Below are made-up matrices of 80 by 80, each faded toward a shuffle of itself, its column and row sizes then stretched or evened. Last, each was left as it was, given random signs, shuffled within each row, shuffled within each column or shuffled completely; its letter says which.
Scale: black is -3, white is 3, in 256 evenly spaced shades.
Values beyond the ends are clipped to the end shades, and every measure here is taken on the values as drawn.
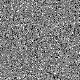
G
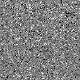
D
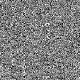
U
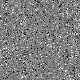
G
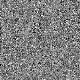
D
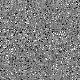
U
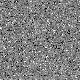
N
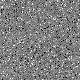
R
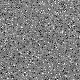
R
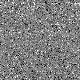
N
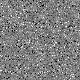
N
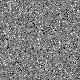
R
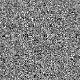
U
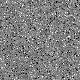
R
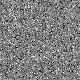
R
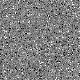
D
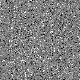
G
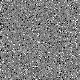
G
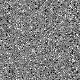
G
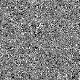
U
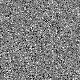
G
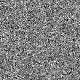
R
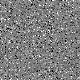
D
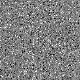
G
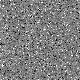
R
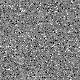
N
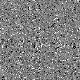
U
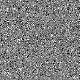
U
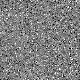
G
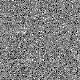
U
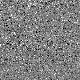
N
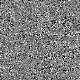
D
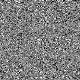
D
